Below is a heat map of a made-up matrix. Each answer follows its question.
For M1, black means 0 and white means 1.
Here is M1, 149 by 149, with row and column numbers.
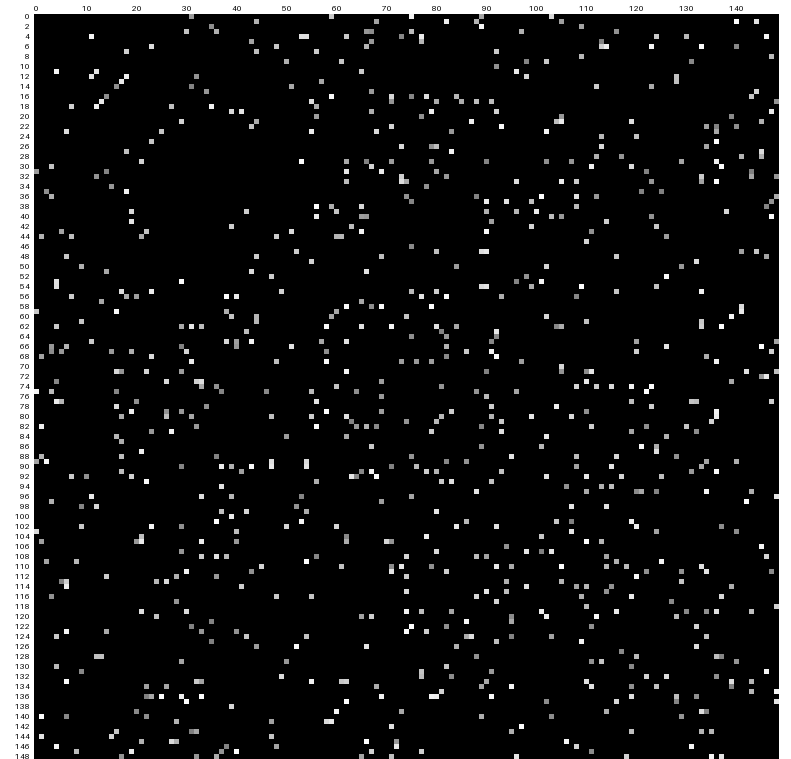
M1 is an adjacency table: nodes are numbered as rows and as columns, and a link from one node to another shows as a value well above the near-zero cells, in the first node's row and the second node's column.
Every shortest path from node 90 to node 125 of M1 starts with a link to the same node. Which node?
node 54
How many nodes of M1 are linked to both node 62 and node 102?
3
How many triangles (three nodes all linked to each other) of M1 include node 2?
0
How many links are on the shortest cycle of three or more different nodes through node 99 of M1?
4
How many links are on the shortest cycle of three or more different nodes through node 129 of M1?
4
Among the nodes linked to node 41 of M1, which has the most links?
node 91
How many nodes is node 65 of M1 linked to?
9
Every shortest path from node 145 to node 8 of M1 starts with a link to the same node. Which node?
node 66
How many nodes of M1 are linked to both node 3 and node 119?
2
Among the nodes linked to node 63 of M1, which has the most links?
node 92
